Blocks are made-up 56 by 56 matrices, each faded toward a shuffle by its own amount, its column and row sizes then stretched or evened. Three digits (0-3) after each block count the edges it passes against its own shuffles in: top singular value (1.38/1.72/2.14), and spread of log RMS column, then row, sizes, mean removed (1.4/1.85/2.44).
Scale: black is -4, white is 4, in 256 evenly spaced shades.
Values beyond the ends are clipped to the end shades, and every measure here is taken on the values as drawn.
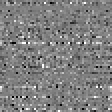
2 0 3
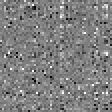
2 2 1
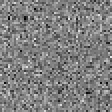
2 1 1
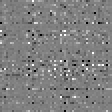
0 2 3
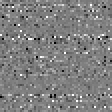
1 0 3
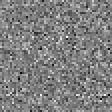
1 0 1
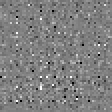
0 2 2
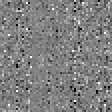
0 3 0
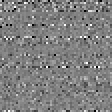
2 0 3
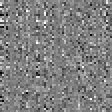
2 3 1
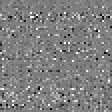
0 0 3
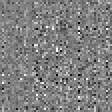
0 3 2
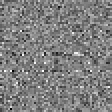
2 0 2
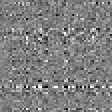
3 2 3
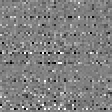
1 1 3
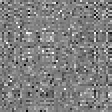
3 1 1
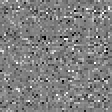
2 0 2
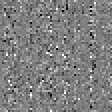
0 3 0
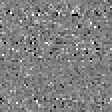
0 0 2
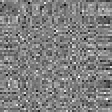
3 1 0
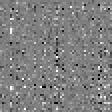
0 3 2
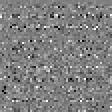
2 0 3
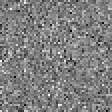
1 1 0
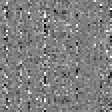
2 3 0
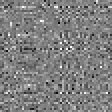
3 0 2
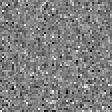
1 1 0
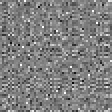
3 1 1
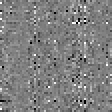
2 3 1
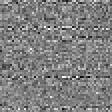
3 0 3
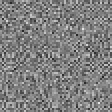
3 0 1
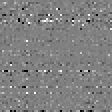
1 1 3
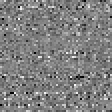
0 0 3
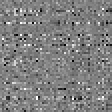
2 2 3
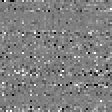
0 1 3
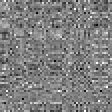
3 0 2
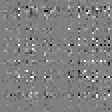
2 3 3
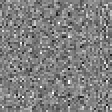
2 2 1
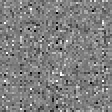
0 2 1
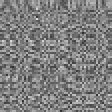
3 0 2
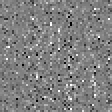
0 2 0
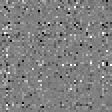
1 2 2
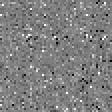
0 1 1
